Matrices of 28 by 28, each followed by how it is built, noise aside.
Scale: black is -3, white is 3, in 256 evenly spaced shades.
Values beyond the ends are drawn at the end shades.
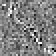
banded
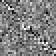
banded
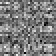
blocks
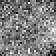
smooth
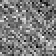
Toeplitz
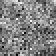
smooth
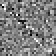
banded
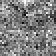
smooth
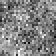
smooth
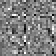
low rank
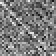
Toeplitz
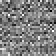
blocks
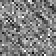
Toeplitz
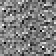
repeating rows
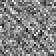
Toeplitz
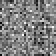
blocks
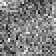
smooth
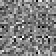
low rank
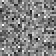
repeating rows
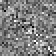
banded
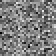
repeating rows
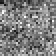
smooth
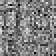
blocks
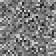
repeating rows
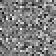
repeating rows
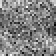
smooth
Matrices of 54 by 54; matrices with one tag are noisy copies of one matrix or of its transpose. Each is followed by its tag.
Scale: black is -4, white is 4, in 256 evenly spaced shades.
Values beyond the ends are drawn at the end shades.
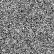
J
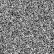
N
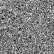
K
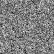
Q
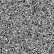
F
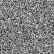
K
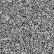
F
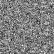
Q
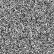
J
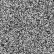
J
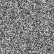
Q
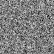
Q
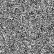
Q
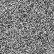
J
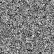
F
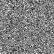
J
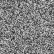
Q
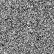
J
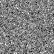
Q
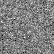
K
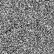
J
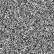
Q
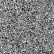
N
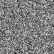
Q
